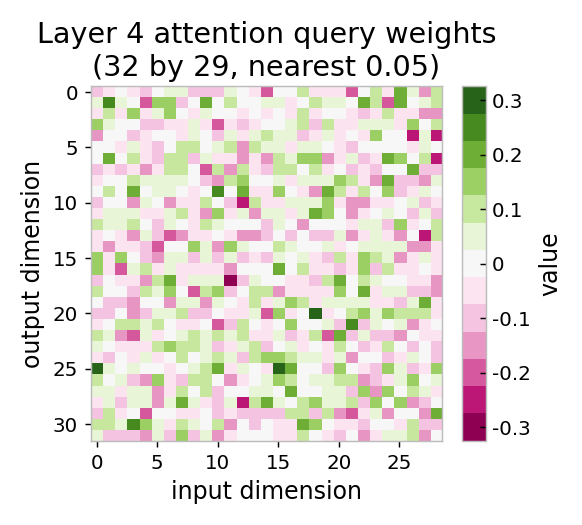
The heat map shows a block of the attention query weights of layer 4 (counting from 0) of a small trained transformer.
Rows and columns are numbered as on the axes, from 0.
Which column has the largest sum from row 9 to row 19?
22
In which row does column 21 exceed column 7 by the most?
21
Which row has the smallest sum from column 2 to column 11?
13
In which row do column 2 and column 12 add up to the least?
28
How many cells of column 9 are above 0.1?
1
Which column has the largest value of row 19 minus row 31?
27
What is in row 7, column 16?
0.1
